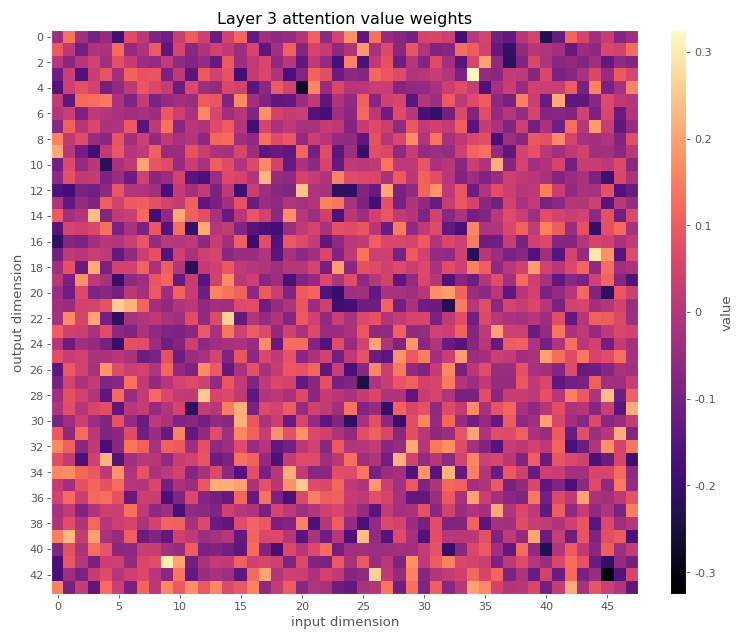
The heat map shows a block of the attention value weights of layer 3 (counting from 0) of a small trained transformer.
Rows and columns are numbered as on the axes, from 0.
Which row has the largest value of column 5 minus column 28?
21
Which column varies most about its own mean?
34
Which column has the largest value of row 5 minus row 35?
41
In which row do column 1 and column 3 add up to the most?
39
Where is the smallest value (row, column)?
42, 45
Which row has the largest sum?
35
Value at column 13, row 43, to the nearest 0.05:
0.15
